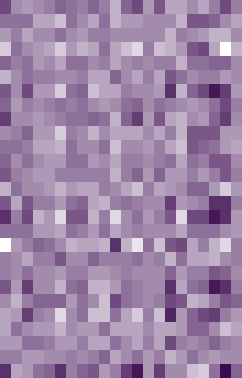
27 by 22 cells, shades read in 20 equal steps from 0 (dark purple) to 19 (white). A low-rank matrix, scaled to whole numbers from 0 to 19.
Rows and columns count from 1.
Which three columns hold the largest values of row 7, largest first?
6, 9, 17
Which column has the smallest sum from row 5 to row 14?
20
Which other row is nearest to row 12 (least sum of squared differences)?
5
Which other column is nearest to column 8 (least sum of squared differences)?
7
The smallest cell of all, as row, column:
27, 21
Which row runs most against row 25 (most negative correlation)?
26
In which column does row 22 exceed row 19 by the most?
10
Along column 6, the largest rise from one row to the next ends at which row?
23
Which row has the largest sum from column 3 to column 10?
4
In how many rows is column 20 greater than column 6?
7
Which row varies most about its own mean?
16
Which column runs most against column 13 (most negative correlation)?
14
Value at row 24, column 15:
12
